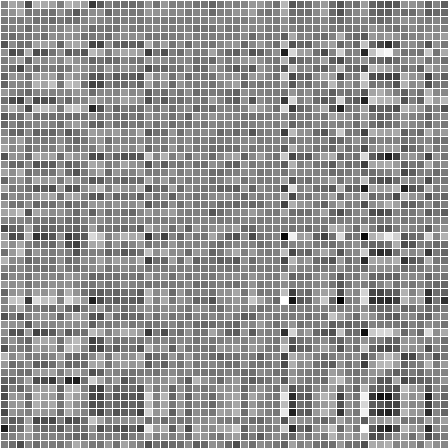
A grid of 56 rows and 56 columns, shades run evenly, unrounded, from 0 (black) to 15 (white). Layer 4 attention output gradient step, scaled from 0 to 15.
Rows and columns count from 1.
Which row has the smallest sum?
48
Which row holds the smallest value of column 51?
24
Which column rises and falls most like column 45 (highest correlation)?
3
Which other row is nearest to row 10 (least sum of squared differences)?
51
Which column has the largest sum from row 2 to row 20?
10
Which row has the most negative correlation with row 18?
40
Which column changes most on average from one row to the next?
46
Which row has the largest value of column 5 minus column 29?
38
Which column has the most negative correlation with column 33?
35
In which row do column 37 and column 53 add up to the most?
30
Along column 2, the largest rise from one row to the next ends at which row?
14
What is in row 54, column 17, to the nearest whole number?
6
